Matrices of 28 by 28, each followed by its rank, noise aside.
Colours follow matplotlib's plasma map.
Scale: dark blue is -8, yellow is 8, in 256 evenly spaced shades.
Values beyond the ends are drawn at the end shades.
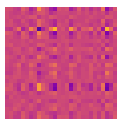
one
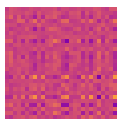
one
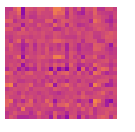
three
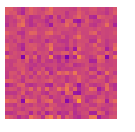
three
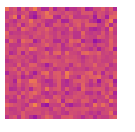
four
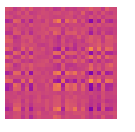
one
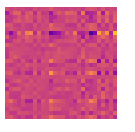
two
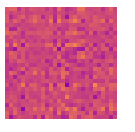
four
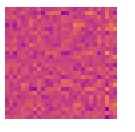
four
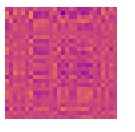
two
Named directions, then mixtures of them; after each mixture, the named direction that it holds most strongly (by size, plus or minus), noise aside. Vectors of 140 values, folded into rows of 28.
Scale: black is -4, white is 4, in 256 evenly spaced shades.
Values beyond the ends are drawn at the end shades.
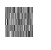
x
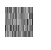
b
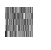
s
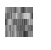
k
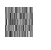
x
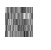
k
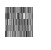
s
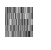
x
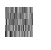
x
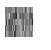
x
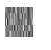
x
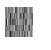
x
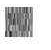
b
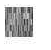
b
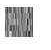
b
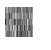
b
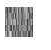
b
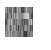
k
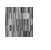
k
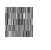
x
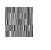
x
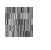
x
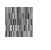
b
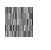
b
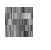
k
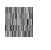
b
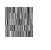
x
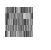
s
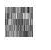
k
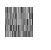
b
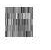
k
